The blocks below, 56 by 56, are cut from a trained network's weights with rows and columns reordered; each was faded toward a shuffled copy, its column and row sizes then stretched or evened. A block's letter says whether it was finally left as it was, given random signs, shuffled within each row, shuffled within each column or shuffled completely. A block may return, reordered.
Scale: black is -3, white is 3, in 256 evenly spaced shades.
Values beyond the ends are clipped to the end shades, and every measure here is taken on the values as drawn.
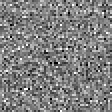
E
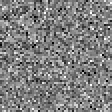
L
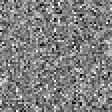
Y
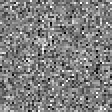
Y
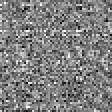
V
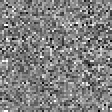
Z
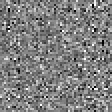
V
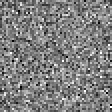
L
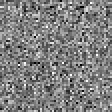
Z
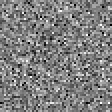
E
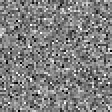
L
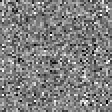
V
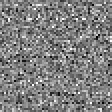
E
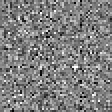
V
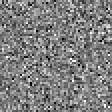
Y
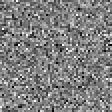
E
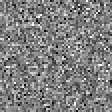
L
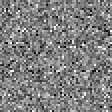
E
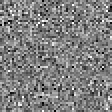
V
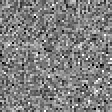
L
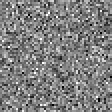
L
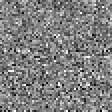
E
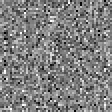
Y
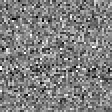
E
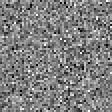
Y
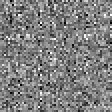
V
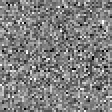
E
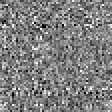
V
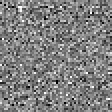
E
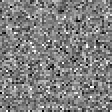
E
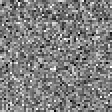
L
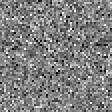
L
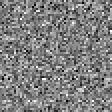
E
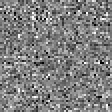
Z
